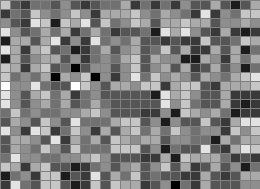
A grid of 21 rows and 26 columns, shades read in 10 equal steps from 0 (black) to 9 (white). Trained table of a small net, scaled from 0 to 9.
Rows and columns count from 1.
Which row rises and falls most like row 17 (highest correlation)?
14
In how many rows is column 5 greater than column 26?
11
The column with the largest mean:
5
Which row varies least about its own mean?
1
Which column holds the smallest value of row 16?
22
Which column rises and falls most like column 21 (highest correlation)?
25
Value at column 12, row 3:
4
